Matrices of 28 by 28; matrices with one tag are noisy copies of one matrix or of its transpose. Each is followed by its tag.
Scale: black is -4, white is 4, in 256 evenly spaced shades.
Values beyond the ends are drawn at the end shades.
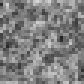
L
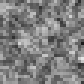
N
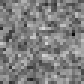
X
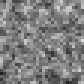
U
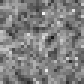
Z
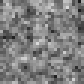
Z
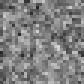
X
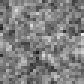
X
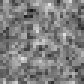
Z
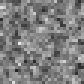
N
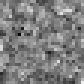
U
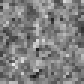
Z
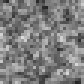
L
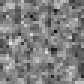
U
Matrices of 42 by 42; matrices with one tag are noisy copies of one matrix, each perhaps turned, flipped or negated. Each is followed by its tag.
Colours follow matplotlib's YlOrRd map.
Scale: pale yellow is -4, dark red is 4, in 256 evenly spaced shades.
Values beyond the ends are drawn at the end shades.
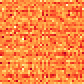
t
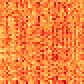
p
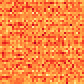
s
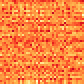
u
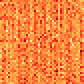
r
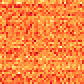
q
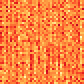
r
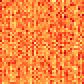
t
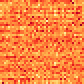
u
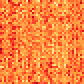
p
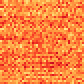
p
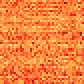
p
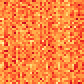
q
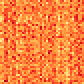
q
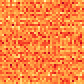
s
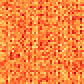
s
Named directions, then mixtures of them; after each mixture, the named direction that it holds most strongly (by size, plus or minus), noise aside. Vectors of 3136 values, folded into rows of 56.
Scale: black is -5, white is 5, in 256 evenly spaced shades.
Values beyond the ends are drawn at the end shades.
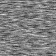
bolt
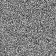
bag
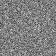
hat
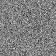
hat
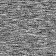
bolt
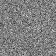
hat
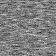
bolt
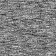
bolt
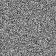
hat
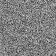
bag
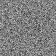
hat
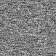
hat
